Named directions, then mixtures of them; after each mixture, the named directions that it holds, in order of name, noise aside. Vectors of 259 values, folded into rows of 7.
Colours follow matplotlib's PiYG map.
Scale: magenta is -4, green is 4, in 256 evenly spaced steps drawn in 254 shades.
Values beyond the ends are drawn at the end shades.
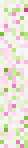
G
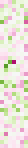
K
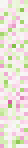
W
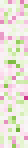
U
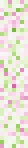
G, U, W.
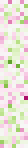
K, U, W.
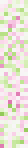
W.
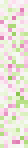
G, U, W.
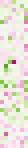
K.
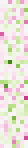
G, K, U.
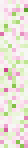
G.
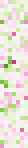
K, W.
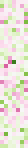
K.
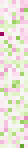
G, U, W.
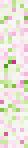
K.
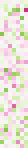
G.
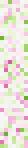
G, K, U.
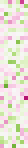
U, W.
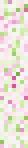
G, U, W.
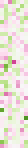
G, K, W.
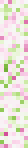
G, K, U.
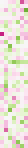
G, U.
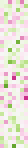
U, W.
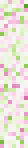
G, U, W.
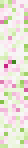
K.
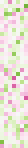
G, U, W.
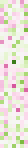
K, U, W.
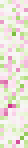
G, K, W.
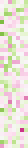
G, K, W.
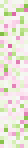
G, W.
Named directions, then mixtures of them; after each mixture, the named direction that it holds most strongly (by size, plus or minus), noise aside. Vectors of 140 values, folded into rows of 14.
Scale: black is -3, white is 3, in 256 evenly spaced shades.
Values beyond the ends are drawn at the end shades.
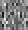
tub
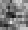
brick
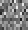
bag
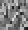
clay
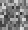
clay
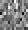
bag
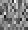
bag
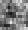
brick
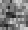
brick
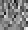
clay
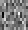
tub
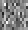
tub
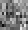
brick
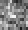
brick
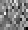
clay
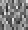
tub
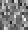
clay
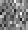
bag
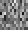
bag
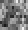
brick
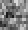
brick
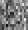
tub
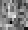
brick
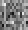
tub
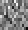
clay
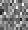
bag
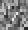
clay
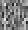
tub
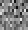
bag
